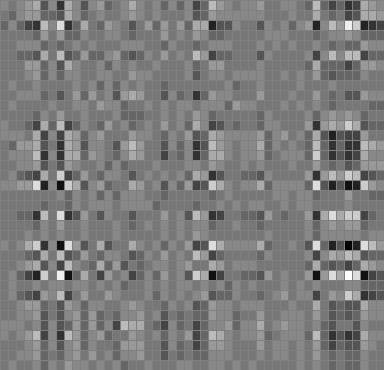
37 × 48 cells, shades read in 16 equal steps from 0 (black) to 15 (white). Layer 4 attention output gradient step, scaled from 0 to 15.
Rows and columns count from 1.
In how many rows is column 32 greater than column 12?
8
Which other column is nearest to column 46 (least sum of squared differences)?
27
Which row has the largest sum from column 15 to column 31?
25
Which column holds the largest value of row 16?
40
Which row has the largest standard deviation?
28
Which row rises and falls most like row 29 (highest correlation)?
11
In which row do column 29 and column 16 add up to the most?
33
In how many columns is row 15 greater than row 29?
21
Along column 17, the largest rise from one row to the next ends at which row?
19
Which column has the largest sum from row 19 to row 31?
44
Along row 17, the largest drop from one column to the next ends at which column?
6
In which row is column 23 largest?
3
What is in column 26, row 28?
10
